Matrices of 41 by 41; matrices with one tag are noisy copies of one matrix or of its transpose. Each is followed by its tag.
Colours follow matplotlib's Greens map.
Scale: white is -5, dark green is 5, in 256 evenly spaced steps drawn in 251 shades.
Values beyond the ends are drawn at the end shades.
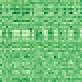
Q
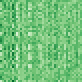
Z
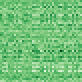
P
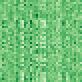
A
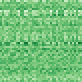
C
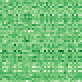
P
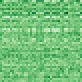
Z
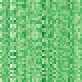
C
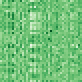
Q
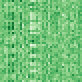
Q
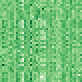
A
